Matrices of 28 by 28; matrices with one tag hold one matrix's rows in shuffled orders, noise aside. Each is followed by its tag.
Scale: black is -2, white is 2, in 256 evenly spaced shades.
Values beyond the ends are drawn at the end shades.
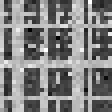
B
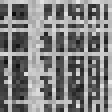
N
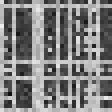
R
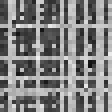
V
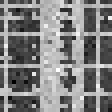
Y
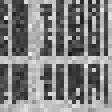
N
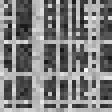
R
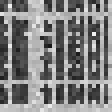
N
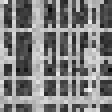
R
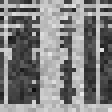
Y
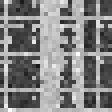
Y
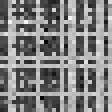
V
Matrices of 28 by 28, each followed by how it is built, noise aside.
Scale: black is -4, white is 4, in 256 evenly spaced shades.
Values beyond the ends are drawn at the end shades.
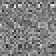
low rank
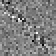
banded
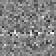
uneven rows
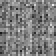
blocks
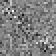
banded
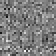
low rank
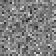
noise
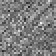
Hankel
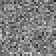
noise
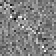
banded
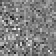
lower triangular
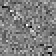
banded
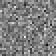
noise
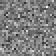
noise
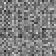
blocks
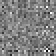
low rank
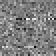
uneven rows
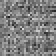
blocks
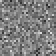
noise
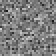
noise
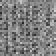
blocks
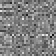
low rank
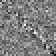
banded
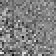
lower triangular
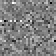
uneven rows
